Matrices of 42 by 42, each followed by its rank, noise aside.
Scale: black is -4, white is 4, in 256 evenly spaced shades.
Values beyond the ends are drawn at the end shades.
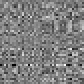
three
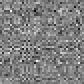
four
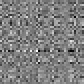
two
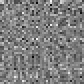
five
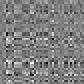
two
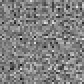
five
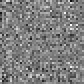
five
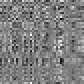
three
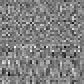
five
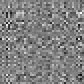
four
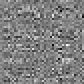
five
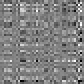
two
